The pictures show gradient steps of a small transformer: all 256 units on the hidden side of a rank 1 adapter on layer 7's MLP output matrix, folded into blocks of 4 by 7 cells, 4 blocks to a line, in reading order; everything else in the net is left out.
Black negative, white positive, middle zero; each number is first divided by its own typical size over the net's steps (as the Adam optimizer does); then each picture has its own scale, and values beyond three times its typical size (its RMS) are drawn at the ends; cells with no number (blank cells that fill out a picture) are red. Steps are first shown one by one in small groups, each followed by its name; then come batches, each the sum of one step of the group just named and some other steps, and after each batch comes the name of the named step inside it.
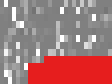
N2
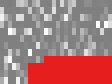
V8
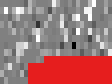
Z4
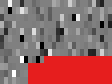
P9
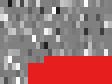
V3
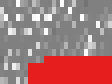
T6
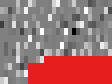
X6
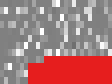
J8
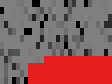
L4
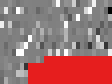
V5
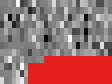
V3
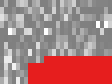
V8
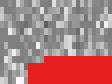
V8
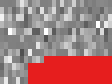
V8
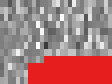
J8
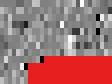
V5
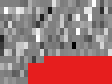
Z4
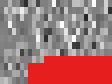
Z4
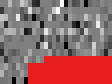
L4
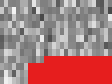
N2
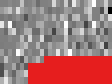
V5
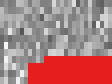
V8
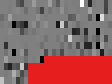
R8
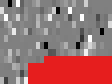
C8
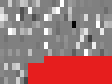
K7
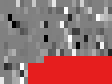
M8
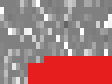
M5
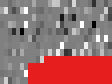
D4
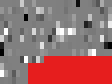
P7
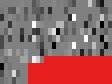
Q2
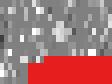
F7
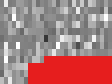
M8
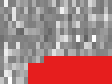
M8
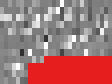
K7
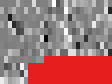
M8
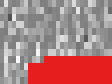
M5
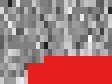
C8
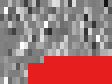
D4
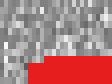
M5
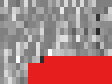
R8
